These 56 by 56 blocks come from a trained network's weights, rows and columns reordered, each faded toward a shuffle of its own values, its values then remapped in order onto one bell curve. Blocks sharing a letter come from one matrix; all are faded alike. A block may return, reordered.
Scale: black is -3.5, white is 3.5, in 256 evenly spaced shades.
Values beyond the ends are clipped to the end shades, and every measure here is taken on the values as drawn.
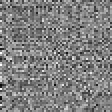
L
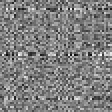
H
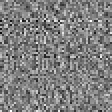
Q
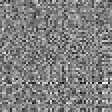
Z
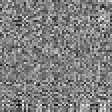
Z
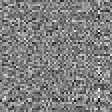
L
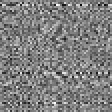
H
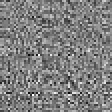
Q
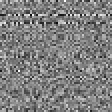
H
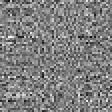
Q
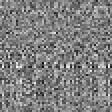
Z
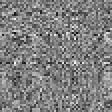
Q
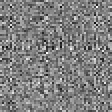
Z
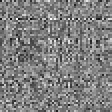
Z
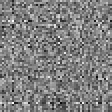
Q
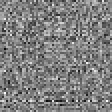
L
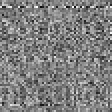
Z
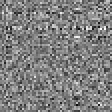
Q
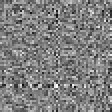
Q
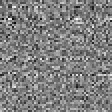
Q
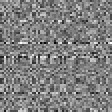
H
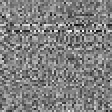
H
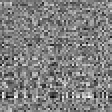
Z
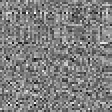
Q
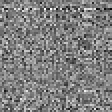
Z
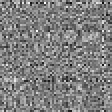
Q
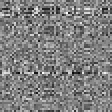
H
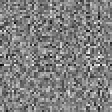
Q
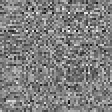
Q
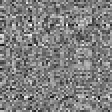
Q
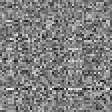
Z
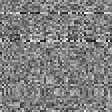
H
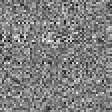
Q
